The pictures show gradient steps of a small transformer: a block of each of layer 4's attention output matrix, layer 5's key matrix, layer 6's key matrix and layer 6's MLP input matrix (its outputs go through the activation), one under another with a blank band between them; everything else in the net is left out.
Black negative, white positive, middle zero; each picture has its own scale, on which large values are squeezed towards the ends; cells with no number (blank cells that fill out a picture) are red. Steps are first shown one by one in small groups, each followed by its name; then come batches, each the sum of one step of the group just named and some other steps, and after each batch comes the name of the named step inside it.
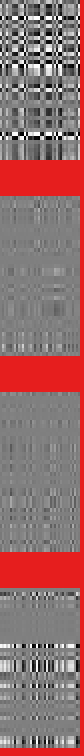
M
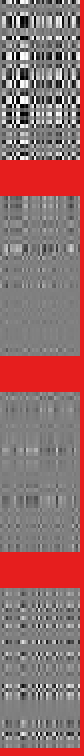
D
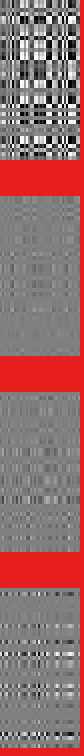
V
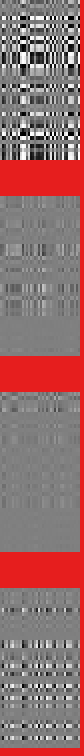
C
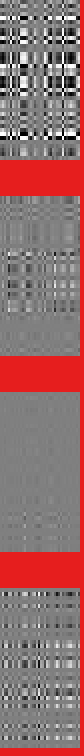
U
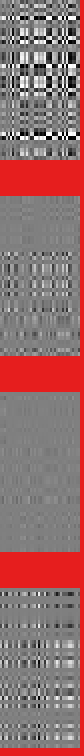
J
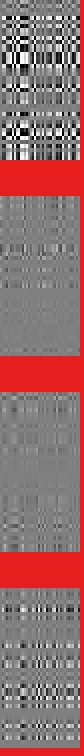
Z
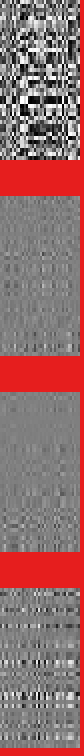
J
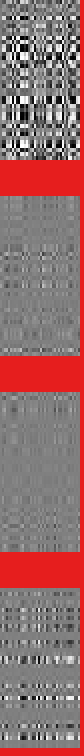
Z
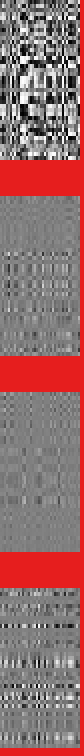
J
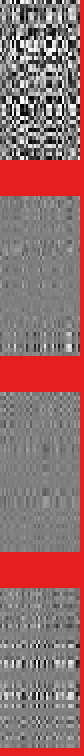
D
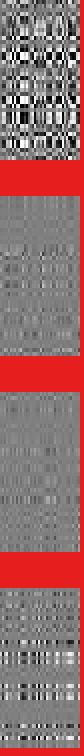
D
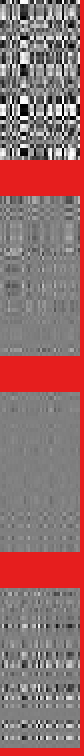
C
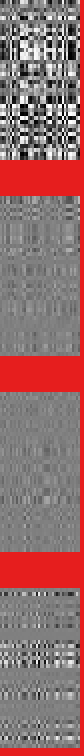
V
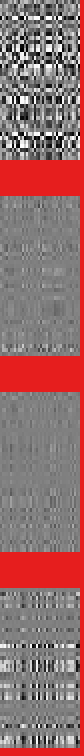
M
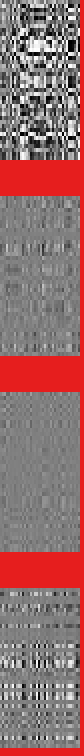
J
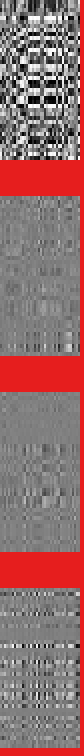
C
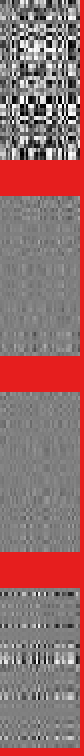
V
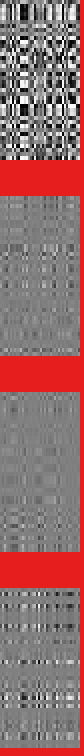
Z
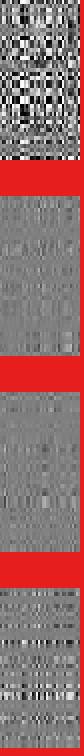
D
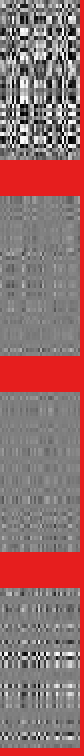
V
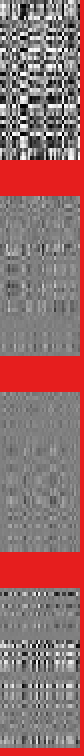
M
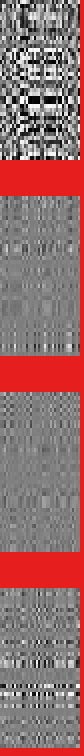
D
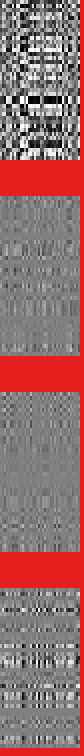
C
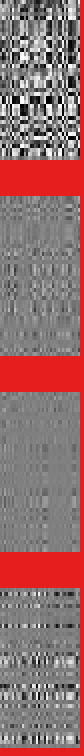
J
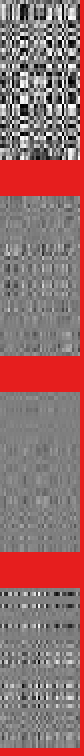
J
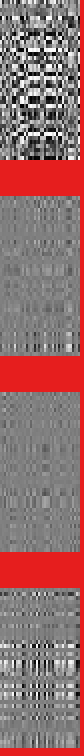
M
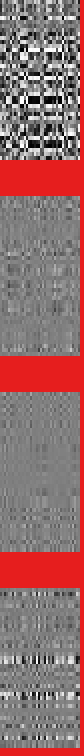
U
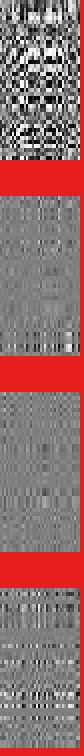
Z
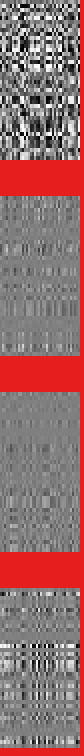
M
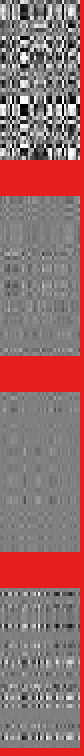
C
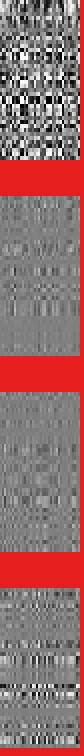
D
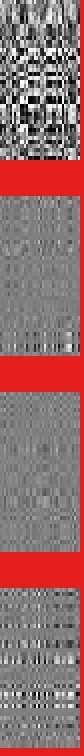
D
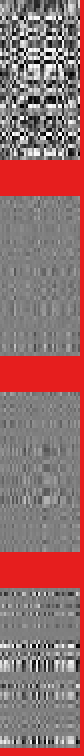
M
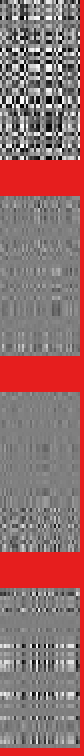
M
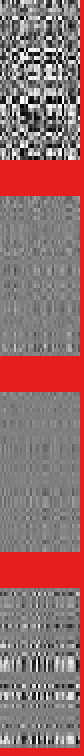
M
